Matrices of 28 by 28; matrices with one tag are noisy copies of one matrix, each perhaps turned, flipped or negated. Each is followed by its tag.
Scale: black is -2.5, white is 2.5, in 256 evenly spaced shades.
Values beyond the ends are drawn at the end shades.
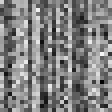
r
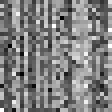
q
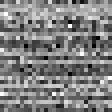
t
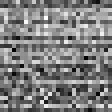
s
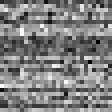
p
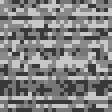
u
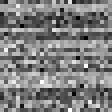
r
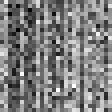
s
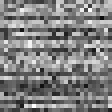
u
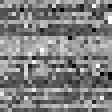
p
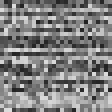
t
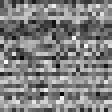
q
